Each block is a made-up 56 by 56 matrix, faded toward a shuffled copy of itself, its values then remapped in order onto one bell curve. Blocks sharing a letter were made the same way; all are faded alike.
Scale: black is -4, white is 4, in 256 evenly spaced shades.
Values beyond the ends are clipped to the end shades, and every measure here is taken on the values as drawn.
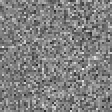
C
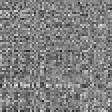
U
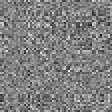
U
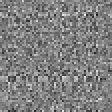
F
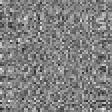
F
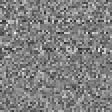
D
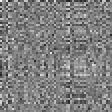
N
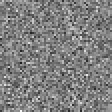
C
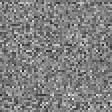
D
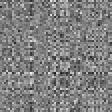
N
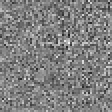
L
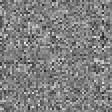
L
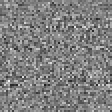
D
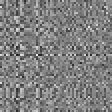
N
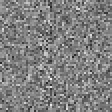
C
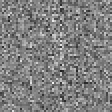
L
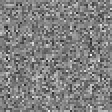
L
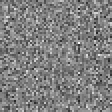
C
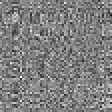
U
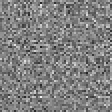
F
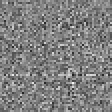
L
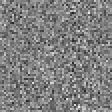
C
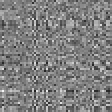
N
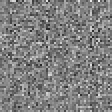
L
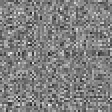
U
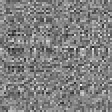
F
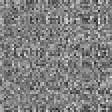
U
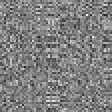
F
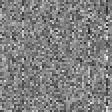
L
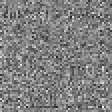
L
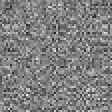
U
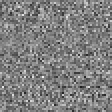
D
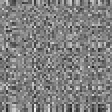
N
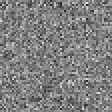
L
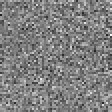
C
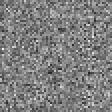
C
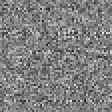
D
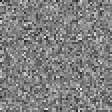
L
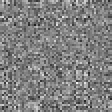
F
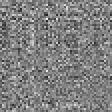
F
